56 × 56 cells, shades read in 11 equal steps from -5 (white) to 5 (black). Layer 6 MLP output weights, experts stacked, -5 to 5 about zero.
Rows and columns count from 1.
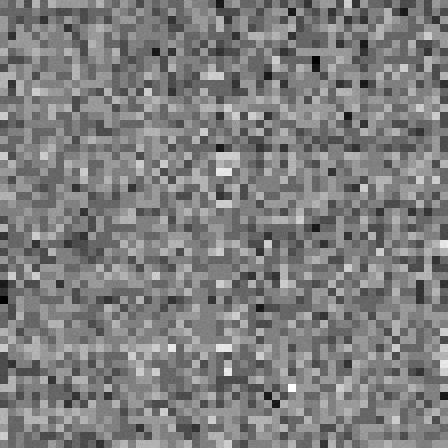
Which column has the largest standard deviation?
28
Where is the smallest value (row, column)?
49, 37
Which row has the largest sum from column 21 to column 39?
19
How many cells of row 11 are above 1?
13
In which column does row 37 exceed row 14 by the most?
53
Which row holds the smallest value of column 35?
8
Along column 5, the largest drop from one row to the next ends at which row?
35
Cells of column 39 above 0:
21
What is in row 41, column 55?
-1
